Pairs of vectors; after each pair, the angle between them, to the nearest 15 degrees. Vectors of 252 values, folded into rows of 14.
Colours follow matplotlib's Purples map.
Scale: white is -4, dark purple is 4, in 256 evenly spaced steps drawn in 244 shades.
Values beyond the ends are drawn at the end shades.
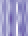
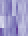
120 degrees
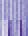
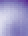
75 degrees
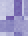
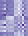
135 degrees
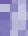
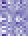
105 degrees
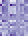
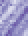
60 degrees
